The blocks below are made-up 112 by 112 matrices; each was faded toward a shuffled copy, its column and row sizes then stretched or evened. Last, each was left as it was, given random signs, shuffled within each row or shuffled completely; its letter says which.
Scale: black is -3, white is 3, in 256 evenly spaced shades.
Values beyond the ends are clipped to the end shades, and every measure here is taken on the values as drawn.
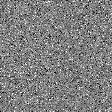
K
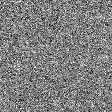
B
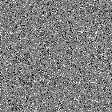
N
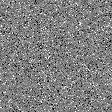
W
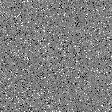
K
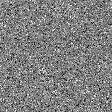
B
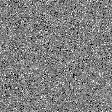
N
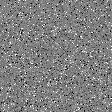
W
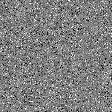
N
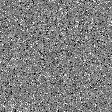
B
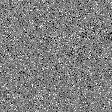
B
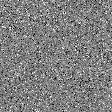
B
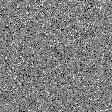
W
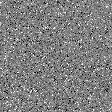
B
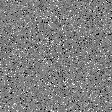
W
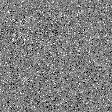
N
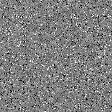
N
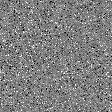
W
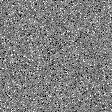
W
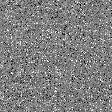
K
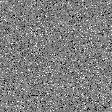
N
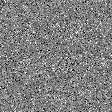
B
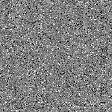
K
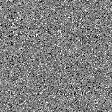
K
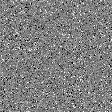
K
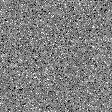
W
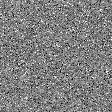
B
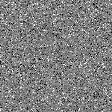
K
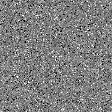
N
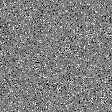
W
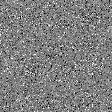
N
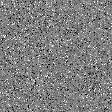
N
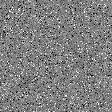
B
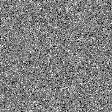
K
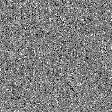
K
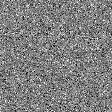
B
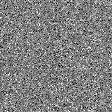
N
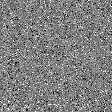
K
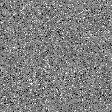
K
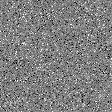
B
